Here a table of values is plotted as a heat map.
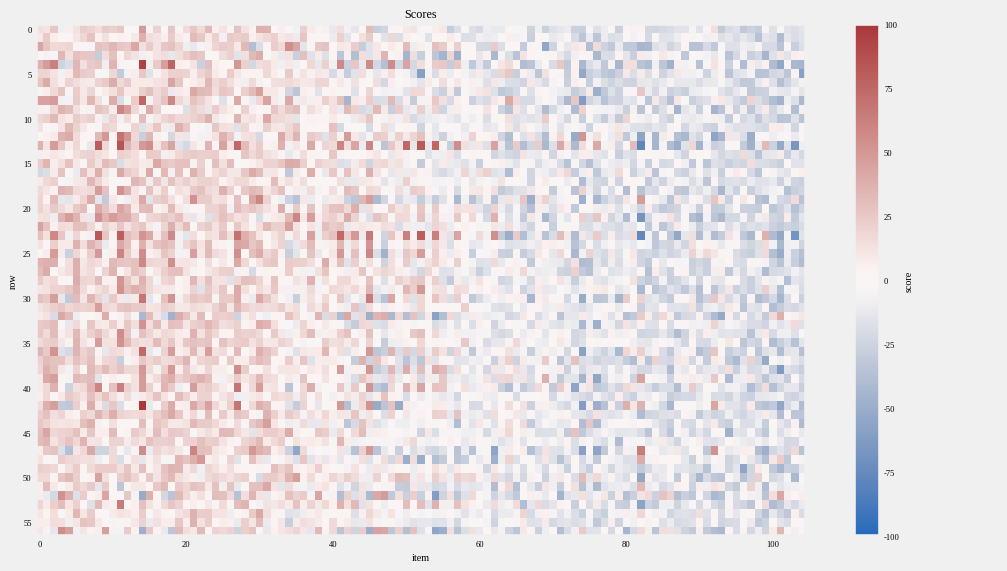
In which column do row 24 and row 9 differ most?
45
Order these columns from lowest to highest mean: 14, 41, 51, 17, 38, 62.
62, 51, 38, 41, 17, 14
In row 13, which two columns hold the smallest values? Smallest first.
82, 103
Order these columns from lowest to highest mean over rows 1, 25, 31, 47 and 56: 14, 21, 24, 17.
17, 24, 14, 21
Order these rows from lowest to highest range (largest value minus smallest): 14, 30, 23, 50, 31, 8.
14, 31, 50, 30, 8, 23
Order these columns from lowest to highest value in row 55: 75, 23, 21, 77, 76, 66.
76, 77, 75, 66, 23, 21
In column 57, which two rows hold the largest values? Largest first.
13, 23
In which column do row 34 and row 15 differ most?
11
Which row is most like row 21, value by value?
50
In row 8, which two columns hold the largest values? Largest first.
14, 18
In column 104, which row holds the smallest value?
5
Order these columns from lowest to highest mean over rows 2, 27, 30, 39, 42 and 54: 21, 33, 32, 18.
33, 32, 21, 18
